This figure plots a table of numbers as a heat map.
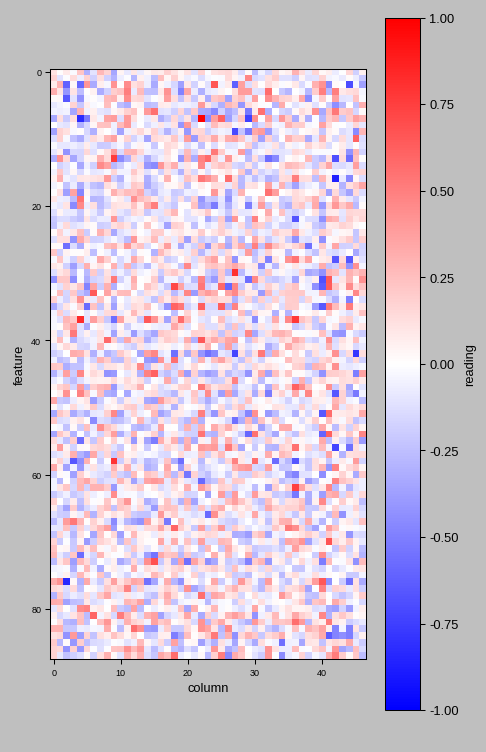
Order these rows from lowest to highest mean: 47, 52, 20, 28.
52, 20, 28, 47
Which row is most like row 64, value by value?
77
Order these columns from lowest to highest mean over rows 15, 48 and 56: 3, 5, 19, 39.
19, 3, 39, 5
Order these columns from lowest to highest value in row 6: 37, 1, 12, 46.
1, 46, 37, 12
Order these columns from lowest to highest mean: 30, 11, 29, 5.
29, 5, 30, 11
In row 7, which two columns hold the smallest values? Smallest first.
4, 29
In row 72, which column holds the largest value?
40
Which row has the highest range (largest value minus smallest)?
7
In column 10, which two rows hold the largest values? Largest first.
81, 37
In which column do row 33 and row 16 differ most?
42
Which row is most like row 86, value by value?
18
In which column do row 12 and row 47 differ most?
9
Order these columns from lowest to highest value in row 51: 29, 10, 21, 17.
29, 10, 17, 21
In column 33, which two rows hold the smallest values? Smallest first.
58, 13
